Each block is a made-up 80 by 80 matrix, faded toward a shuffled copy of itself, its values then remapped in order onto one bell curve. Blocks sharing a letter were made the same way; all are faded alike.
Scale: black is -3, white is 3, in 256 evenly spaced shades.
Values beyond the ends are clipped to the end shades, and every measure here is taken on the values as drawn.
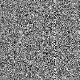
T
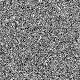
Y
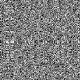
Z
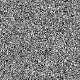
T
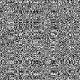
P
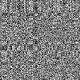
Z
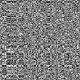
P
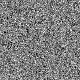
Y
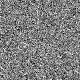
Y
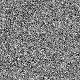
Y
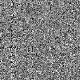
T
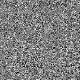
T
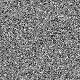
Y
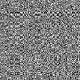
P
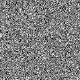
T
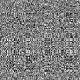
P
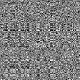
P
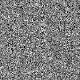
T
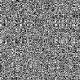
Z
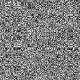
Z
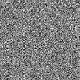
Z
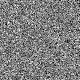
Y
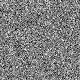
Y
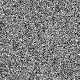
Y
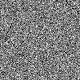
Y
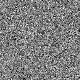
Y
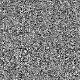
T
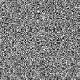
Z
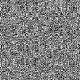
Z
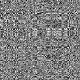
P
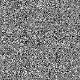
T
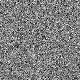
Y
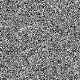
T
